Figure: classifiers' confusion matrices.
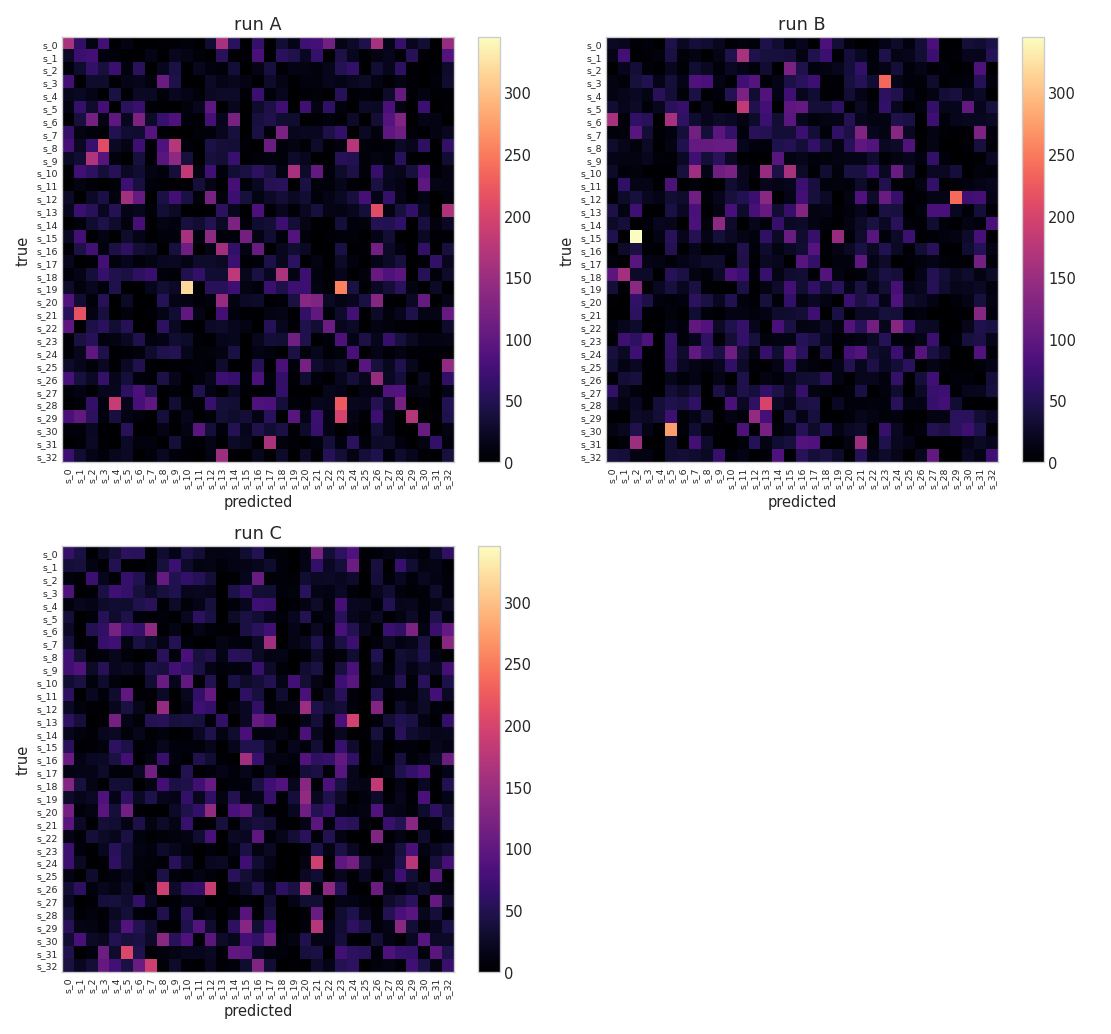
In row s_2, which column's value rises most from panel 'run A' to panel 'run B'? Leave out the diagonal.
s_15
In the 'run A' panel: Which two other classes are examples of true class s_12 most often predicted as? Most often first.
s_5, s_6
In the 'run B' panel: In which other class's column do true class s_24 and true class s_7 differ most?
s_26
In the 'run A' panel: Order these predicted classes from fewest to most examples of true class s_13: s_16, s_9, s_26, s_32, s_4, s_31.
s_31, s_9, s_4, s_16, s_32, s_26
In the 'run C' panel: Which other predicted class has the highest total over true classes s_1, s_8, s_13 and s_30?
s_24
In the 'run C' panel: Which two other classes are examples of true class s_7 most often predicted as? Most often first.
s_17, s_32
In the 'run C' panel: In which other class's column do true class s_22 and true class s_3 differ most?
s_26
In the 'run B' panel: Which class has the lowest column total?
s_4
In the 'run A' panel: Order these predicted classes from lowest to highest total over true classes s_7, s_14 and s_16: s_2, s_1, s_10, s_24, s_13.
s_24, s_1, s_2, s_10, s_13
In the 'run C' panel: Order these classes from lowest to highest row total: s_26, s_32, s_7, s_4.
s_4, s_7, s_32, s_26
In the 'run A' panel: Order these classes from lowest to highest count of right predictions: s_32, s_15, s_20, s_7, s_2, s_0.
s_32, s_2, s_7, s_15, s_20, s_0
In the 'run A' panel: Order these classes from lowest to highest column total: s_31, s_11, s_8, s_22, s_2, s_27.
s_31, s_11, s_22, s_8, s_27, s_2
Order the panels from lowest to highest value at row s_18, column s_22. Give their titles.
run A, run B, run C
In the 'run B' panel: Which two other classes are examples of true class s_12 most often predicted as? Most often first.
s_29, s_13
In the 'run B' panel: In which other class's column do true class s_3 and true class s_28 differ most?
s_23
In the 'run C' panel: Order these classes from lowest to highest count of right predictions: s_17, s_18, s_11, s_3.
s_17, s_3, s_11, s_18
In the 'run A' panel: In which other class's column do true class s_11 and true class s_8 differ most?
s_3
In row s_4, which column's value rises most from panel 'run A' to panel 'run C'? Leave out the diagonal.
s_17
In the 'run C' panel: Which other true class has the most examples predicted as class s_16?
s_32
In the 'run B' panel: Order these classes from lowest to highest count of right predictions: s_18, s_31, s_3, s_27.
s_31, s_3, s_27, s_18
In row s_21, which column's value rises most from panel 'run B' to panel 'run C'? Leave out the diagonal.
s_29
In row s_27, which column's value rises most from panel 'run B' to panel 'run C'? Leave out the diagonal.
s_31
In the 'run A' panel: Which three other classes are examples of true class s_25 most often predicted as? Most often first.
s_32, s_20, s_18
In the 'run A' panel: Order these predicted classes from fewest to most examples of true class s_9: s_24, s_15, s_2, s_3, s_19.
s_15, s_19, s_24, s_3, s_2
